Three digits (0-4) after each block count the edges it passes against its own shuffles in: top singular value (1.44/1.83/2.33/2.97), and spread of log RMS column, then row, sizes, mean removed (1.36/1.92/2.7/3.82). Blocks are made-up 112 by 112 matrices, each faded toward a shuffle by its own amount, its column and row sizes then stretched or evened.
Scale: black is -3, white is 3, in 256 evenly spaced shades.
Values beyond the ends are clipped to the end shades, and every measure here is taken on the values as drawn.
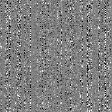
0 4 0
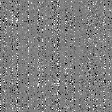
1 4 2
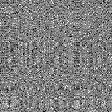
3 0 0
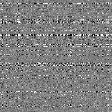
3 2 4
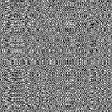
4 2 2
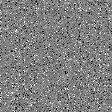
0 2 0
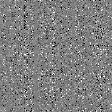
0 3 2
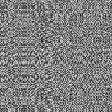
4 0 1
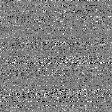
0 1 4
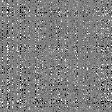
1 4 3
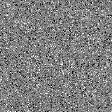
1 1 1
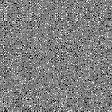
3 1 1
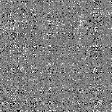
1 3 3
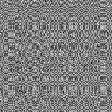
4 0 0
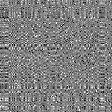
4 1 2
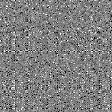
3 1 2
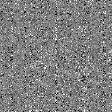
0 3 2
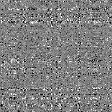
3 2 3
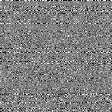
3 0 4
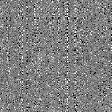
3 3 1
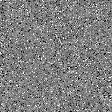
1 1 0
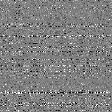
3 1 4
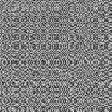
4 1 2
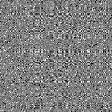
4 1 2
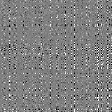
4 4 3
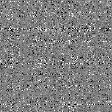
0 3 3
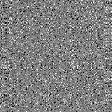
3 1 1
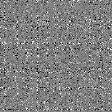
1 3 3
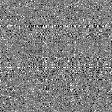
3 1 3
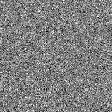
2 0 0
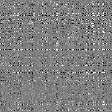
3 3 4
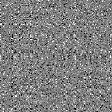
3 2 1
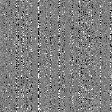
2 4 1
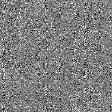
1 3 1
